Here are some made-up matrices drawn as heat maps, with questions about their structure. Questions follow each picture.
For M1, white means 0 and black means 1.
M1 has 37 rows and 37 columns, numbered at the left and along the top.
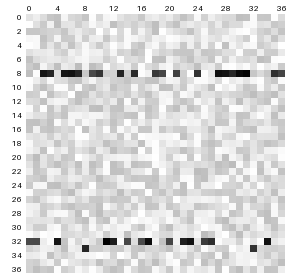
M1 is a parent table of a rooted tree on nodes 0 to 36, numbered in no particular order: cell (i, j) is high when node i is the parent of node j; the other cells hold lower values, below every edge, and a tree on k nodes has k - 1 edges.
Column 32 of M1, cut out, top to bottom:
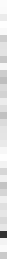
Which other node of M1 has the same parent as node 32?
8
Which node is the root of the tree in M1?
33
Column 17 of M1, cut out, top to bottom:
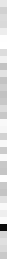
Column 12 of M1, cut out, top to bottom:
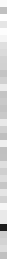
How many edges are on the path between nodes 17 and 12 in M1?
2
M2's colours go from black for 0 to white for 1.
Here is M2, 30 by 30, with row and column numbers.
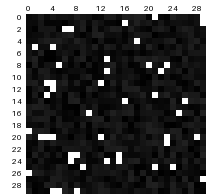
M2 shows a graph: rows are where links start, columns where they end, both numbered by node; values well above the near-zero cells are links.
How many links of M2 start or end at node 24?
4
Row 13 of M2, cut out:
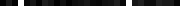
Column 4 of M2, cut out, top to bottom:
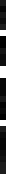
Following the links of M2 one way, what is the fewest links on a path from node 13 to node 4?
5
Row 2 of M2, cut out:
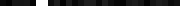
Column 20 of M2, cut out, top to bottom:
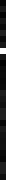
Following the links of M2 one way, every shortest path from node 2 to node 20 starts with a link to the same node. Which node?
node 7
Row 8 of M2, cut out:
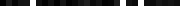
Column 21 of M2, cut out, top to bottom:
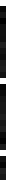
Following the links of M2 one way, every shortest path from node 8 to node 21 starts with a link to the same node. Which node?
node 23
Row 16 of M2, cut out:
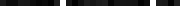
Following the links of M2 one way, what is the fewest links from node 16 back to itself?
7
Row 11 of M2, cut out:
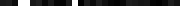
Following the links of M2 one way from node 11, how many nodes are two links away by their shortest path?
1
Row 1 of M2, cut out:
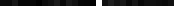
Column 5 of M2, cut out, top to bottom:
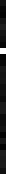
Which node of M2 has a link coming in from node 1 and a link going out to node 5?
node 29
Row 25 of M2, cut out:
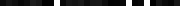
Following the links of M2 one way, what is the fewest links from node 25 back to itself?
7
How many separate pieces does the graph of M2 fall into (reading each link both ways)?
2
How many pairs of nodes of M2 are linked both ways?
1
